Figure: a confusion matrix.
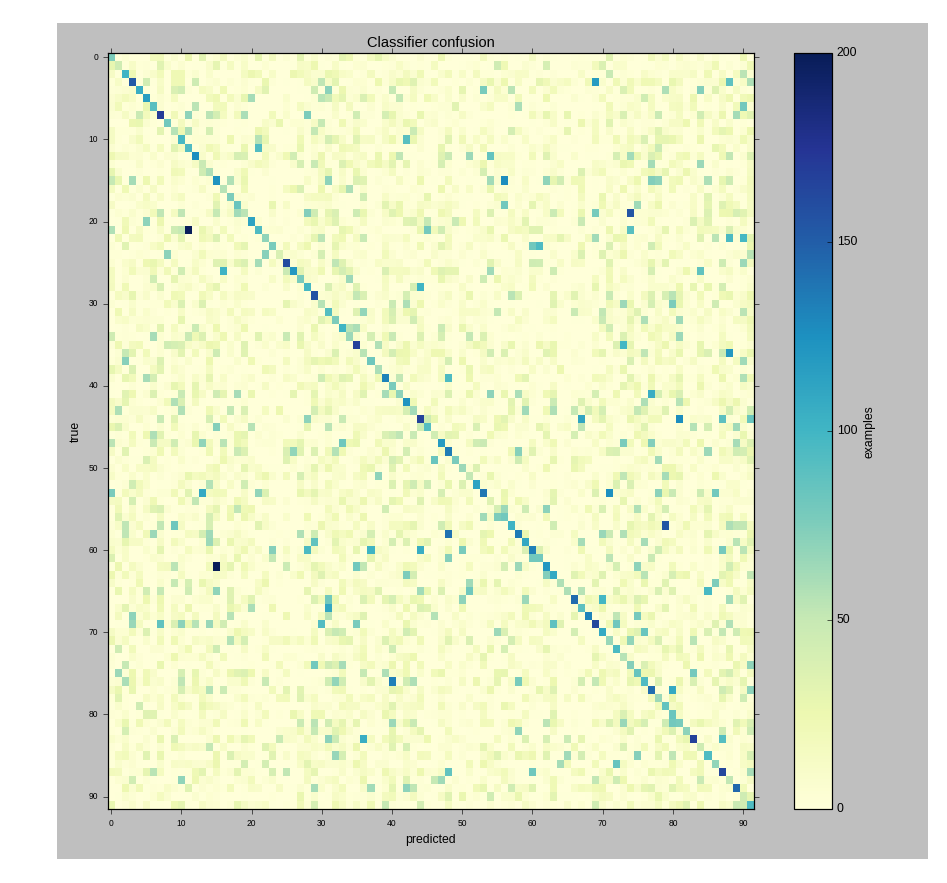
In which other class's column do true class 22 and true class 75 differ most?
90
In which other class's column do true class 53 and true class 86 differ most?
71
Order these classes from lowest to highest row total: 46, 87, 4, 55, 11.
11, 46, 55, 4, 87
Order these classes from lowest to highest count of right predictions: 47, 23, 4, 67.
23, 67, 4, 47
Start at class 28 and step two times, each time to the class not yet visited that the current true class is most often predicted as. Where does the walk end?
81
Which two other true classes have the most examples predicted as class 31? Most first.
67, 66
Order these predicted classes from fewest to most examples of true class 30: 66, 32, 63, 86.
66, 32, 63, 86
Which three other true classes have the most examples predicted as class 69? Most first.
3, 19, 22
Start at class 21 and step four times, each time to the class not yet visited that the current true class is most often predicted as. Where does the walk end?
54
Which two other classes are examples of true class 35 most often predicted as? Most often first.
73, 38
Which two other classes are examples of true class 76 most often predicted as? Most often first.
40, 58
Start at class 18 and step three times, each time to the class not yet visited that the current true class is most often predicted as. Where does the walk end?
62
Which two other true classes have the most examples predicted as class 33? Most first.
47, 74
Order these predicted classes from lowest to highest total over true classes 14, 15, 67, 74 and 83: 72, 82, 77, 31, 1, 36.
72, 1, 82, 77, 36, 31
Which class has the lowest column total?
24
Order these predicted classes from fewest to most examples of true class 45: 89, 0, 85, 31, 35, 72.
72, 35, 0, 85, 31, 89
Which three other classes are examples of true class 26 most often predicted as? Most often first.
16, 84, 54
